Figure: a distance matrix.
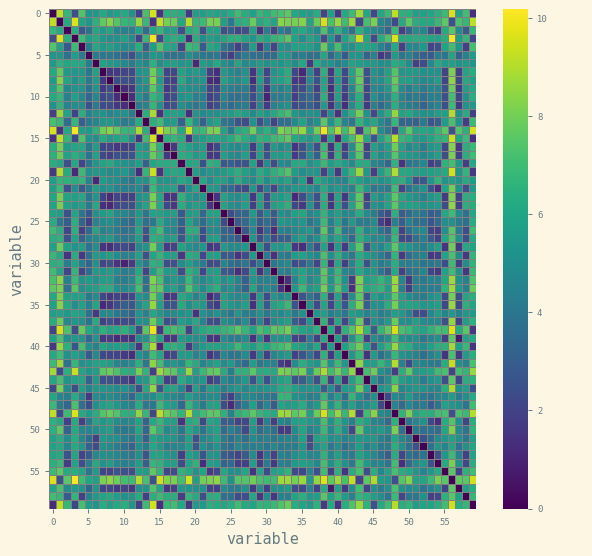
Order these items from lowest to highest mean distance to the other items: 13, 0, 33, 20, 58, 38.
13, 58, 20, 33, 0, 38
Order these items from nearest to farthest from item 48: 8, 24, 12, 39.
24, 39, 8, 12
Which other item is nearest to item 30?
10
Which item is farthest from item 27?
56
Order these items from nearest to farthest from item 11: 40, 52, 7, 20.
7, 52, 20, 40
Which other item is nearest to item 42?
33
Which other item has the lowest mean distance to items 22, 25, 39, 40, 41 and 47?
11
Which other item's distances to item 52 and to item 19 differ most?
3
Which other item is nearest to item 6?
20
